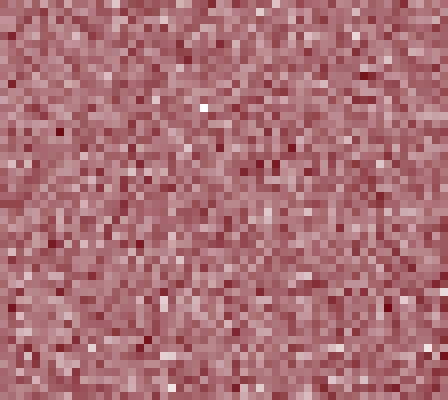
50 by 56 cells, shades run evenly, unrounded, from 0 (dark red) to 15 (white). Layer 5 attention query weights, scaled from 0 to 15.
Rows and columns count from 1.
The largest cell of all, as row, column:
14, 26
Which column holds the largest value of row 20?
11
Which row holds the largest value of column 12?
44
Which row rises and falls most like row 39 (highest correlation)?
38
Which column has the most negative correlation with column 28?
30
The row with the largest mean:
27
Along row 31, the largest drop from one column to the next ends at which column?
7
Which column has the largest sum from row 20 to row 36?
34
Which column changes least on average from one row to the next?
1
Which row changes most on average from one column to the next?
21
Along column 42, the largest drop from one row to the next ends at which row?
45
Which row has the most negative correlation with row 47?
37
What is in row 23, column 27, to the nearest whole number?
7
